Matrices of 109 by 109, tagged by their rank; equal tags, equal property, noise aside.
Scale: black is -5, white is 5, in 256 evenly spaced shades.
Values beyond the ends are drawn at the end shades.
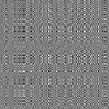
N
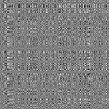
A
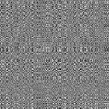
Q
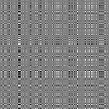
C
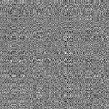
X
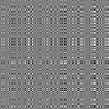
C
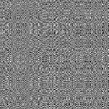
X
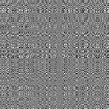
Q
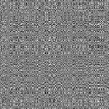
A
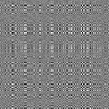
C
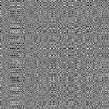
Q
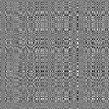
N
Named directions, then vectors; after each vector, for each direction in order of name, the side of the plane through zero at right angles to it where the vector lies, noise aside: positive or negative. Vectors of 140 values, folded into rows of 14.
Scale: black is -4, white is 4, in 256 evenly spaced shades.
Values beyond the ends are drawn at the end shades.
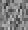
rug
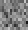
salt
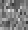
negative, positive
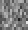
positive, negative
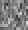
positive, negative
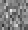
negative, negative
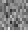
positive, positive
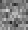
positive, positive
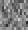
negative, positive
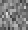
negative, negative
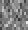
positive, negative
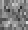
positive, negative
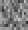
negative, positive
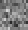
positive, positive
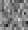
negative, positive
